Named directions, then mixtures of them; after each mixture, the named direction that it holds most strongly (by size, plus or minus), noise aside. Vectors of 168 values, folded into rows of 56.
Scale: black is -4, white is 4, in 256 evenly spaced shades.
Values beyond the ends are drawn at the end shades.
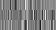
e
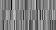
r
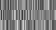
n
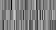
r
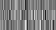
e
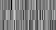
r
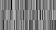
r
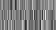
e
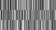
n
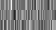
r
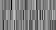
r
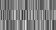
n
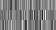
e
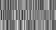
n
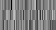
r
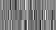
e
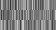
n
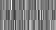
r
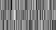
r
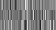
e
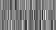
e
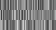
n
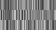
n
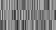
n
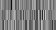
r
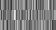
n
